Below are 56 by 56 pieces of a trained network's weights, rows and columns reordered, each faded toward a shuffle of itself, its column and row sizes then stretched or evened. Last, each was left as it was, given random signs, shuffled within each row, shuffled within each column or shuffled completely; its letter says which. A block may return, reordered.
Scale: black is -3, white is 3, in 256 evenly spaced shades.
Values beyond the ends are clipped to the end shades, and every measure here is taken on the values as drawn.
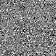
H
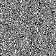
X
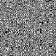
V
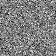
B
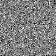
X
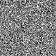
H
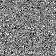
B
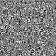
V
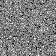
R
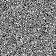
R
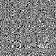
V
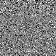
B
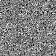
B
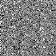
H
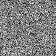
B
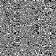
V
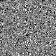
H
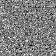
B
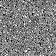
R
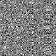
V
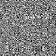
V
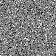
R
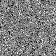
R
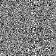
H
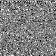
B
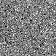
R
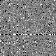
V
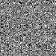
V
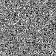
B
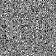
V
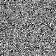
B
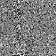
H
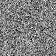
R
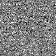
B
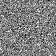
R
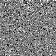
B
